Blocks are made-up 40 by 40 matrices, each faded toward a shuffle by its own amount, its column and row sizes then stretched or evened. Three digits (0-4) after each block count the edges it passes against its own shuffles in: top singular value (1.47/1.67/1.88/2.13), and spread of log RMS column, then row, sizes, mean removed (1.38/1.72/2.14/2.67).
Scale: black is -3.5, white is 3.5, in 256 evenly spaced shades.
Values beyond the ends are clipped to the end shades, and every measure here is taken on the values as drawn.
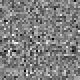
1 0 1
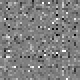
0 2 2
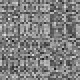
4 0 0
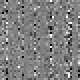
0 4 0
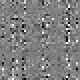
1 4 2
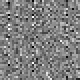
3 3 0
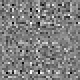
2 2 3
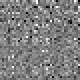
3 1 2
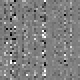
0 4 0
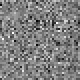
2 1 1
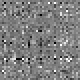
3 3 3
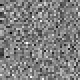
3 0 0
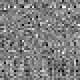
3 0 2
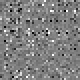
0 2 3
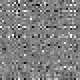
4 2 3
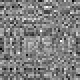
3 0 2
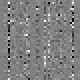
3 4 1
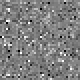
0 1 1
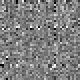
3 2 2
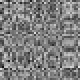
4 1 3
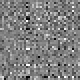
4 2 3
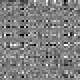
4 2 4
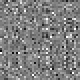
3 2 1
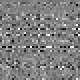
3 0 4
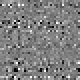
2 2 4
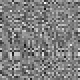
4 3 1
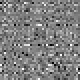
3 0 3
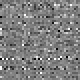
2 1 4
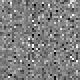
1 2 0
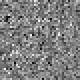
0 0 1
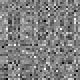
4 1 2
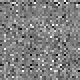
2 1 2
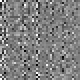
4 4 0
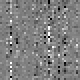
2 4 0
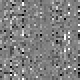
0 4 0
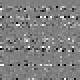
1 1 4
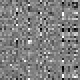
3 4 1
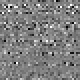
2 0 4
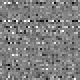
2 1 4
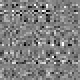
3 1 4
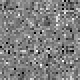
2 1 0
